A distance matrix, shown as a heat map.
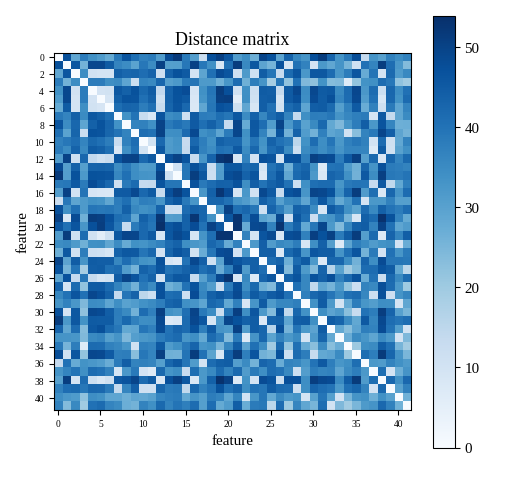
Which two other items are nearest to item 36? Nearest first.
17, 0
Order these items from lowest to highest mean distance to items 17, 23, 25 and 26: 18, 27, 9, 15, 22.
22, 27, 9, 18, 15
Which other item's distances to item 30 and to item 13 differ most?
31
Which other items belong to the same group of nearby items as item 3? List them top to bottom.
9, 34
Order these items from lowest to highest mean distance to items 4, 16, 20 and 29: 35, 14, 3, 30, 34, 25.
3, 34, 25, 30, 35, 14
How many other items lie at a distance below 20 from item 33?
3
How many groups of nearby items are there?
9
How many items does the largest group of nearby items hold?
10
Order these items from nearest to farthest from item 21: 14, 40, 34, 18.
40, 18, 34, 14
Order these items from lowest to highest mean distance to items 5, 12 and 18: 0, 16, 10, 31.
16, 31, 0, 10
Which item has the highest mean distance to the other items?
20
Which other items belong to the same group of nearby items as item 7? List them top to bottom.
10, 11, 15, 28, 37, 39
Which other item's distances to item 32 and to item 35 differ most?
19
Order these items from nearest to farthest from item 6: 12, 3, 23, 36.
23, 12, 36, 3
